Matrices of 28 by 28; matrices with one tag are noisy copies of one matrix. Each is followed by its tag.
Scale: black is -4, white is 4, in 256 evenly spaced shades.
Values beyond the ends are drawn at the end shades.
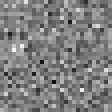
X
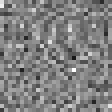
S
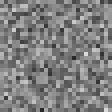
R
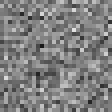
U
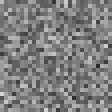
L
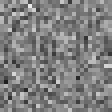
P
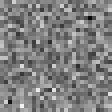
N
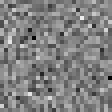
R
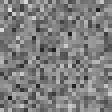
P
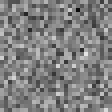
R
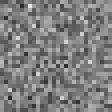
P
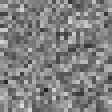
N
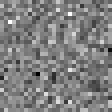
S
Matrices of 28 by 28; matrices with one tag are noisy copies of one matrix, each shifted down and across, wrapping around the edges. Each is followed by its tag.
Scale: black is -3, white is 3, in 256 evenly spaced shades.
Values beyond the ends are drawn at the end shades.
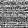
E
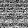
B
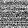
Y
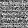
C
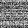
B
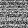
B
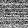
B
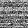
B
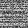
E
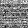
B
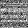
Y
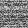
B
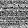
Y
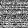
E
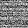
E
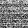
Y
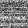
Y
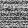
B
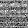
Y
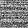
E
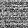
C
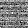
C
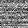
C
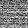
E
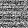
C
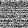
E
